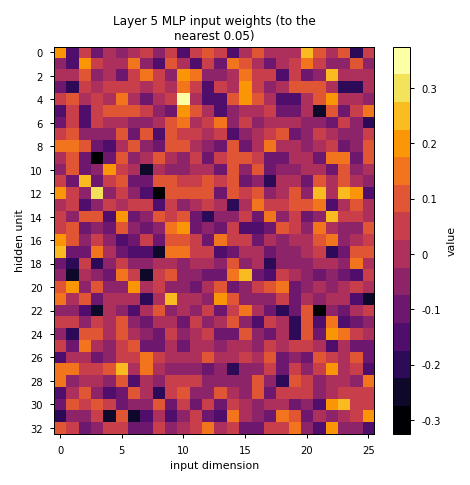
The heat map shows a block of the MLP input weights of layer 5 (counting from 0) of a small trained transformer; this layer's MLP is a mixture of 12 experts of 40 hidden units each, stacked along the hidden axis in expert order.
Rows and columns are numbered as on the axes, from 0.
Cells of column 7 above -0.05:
14
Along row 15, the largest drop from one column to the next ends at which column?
11
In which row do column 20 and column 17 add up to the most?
0
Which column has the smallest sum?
7
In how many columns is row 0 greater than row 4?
11
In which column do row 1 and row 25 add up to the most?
2
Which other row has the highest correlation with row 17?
12
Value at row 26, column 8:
0.05
